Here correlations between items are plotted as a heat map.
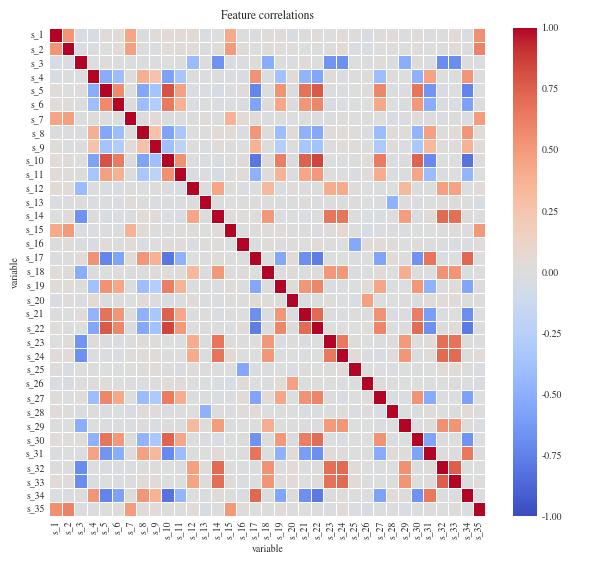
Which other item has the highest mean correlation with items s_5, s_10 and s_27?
s_22
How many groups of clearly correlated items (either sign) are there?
6
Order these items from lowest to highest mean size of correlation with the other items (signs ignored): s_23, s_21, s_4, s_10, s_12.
s_12, s_23, s_4, s_21, s_10
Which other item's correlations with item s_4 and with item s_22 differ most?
s_10
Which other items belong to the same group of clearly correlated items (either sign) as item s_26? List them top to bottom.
s_20
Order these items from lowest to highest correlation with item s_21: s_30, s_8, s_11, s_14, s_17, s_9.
s_17, s_8, s_9, s_14, s_11, s_30
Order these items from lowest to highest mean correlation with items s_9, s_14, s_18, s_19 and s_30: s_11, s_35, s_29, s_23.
s_35, s_11, s_29, s_23
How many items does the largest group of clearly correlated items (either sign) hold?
15
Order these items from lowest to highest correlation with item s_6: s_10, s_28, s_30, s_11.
s_28, s_11, s_30, s_10
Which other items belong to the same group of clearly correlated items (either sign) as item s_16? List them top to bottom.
s_25
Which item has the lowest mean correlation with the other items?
s_3
